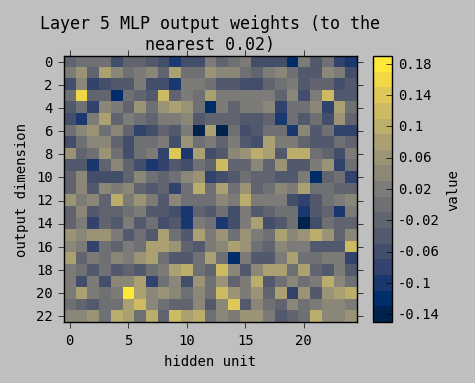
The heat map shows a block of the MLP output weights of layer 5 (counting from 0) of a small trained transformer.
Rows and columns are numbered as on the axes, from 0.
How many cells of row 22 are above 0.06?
7
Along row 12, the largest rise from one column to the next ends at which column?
4
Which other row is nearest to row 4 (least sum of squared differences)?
5
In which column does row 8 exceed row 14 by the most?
20
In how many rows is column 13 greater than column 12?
14
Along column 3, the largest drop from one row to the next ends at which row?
2
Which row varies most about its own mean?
8
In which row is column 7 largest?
22
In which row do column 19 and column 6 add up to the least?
6
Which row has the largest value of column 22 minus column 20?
3
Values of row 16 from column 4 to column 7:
-0.02 0.02 0 0.08
